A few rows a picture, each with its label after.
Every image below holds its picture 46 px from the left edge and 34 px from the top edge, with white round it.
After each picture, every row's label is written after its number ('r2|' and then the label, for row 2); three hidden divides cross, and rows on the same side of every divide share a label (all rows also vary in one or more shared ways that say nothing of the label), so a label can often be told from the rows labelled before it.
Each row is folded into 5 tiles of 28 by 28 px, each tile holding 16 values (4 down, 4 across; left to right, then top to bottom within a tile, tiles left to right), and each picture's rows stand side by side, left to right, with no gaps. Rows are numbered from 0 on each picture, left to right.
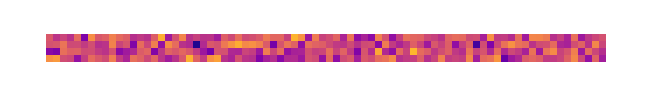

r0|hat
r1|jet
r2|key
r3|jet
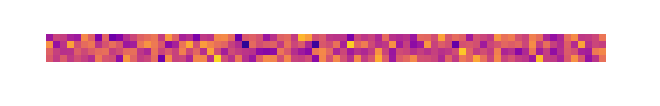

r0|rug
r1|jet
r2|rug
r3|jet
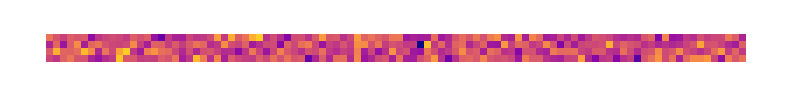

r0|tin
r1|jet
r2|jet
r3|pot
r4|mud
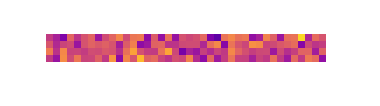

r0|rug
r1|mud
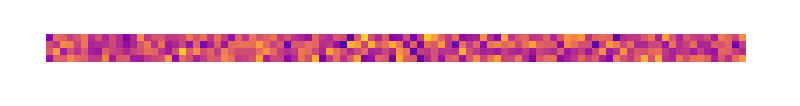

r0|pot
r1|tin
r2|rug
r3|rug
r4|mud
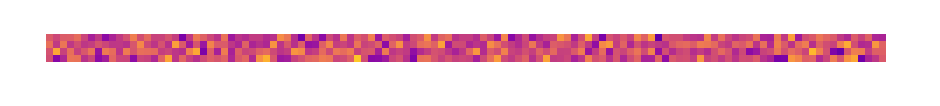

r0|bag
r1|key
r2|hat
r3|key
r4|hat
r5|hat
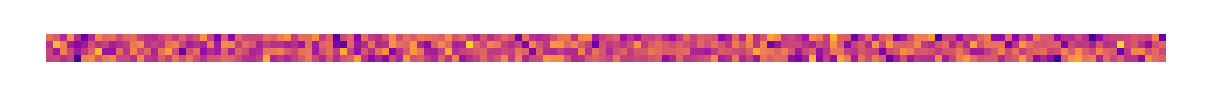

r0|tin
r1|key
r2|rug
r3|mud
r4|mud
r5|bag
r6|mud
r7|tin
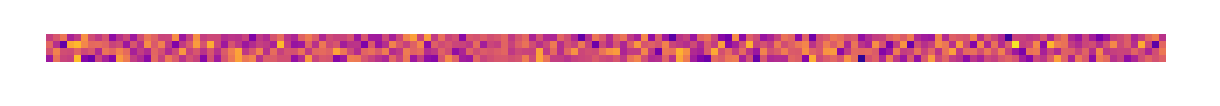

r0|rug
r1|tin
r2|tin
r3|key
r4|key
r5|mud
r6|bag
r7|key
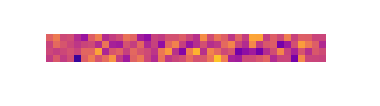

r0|tin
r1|pot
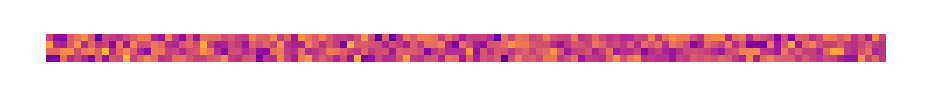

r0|mud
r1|bag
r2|rug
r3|rug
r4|jet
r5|key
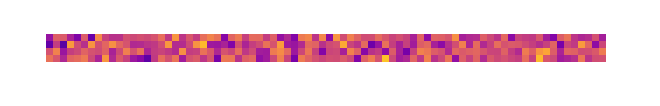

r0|key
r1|bag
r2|pot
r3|key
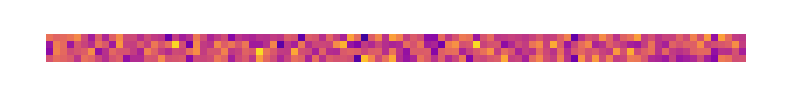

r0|bag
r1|key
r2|bag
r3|tin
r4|bag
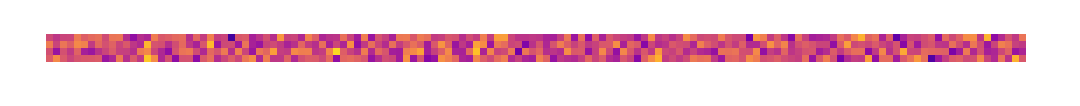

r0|jet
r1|key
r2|key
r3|bag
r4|mud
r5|pot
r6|mud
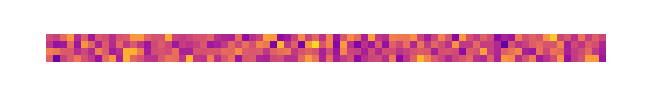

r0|key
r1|bag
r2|hat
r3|tin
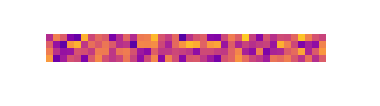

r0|rug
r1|mud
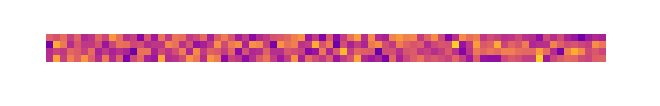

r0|bag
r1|hat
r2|hat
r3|tin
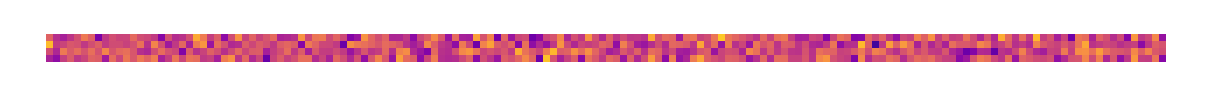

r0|mud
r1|bag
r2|rug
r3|key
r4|hat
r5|key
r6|hat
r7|key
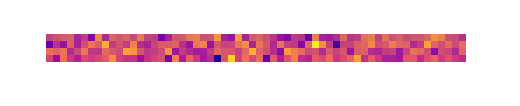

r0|key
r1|bag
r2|jet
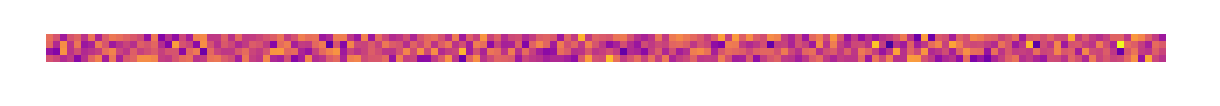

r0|hat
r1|pot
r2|key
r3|bag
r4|pot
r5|bag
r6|key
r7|hat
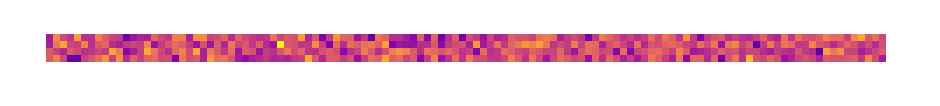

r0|pot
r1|bag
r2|key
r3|mud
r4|mud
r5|jet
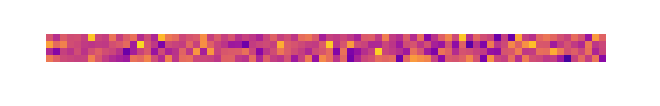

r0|hat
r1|bag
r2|rug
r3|key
